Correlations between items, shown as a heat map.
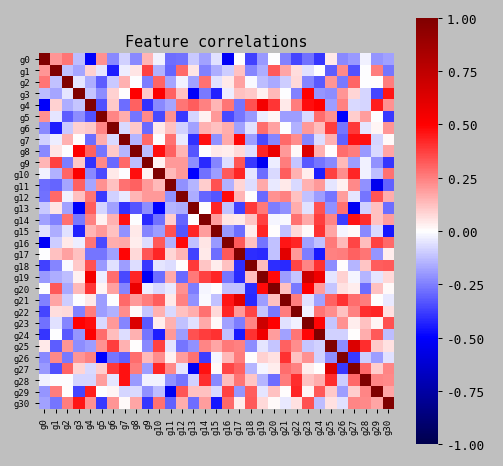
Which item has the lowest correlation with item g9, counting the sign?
g19
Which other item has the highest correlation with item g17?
g21
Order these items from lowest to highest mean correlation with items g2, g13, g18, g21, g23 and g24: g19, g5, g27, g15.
g5, g27, g15, g19
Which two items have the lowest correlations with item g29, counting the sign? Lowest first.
g11, g3
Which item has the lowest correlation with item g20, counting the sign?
g18
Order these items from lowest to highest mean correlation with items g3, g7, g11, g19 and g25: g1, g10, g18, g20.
g1, g18, g20, g10
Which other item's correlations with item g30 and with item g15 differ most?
g3
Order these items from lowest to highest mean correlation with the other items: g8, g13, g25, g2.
g13, g2, g25, g8
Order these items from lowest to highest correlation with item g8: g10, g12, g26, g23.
g12, g26, g10, g23
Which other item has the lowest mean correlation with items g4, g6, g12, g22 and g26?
g0
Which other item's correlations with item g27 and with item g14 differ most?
g10
